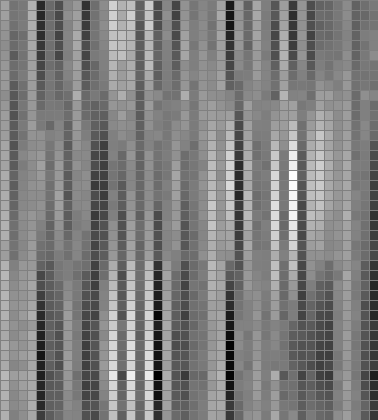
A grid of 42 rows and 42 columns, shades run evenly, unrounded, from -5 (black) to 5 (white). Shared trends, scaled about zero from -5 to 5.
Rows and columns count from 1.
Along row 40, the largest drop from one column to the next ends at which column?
18
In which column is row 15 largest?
33
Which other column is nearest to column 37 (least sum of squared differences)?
36
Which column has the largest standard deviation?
26
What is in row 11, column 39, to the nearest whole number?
1
